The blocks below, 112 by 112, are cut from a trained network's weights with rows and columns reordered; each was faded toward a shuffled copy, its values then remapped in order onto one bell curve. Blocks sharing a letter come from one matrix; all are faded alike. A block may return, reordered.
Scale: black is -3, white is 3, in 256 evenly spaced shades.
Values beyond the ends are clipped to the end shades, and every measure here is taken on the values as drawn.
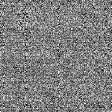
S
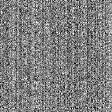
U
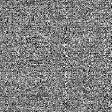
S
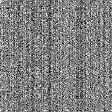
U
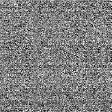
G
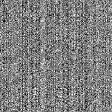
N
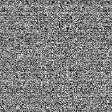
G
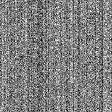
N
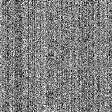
N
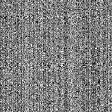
U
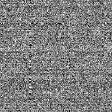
G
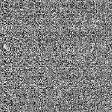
S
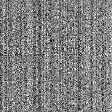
U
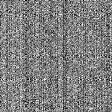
N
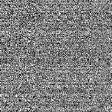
G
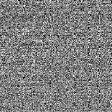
S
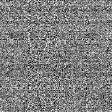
G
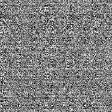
G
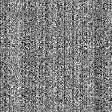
U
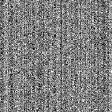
U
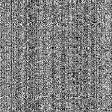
U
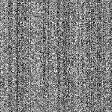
N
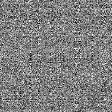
S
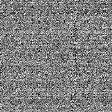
G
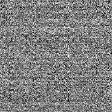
G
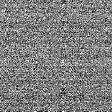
G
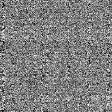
S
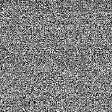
S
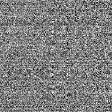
G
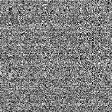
G
